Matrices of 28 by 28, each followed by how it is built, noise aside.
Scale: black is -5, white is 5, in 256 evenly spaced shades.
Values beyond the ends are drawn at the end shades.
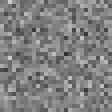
repeating rows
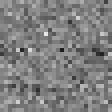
uneven rows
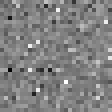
sparse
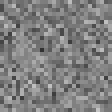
Toeplitz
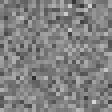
noise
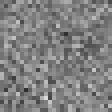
Toeplitz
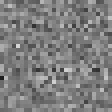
uneven rows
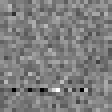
uneven rows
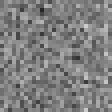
repeating rows
